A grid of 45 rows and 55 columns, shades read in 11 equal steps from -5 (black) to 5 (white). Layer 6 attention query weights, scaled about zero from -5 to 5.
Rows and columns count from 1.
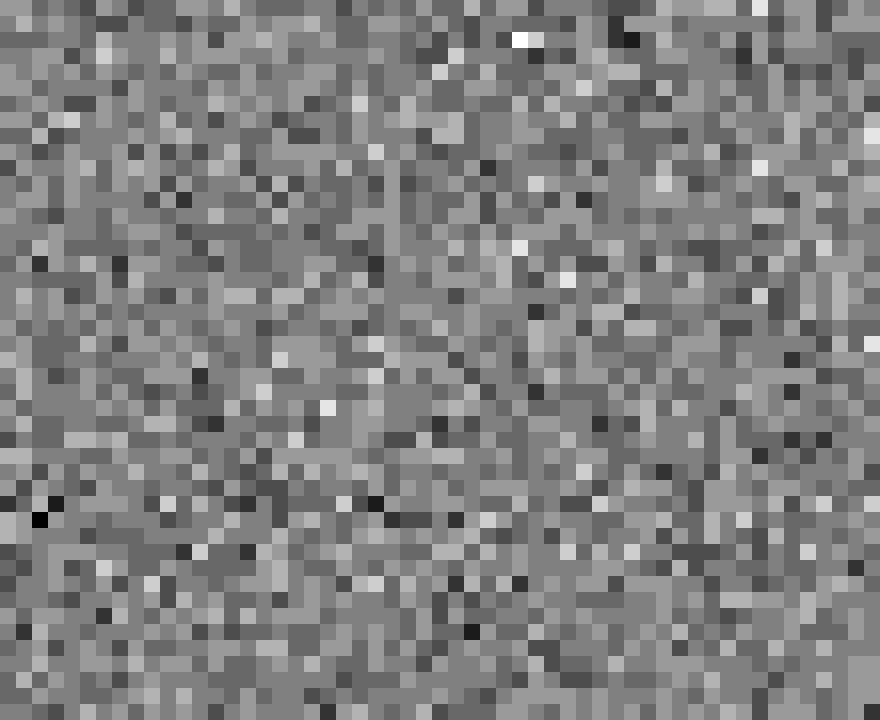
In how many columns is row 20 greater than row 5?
24
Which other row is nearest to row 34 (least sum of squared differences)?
14
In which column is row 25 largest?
17
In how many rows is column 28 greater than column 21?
20
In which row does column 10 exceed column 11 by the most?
37
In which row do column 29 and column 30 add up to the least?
40
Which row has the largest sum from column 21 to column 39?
35
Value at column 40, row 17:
0
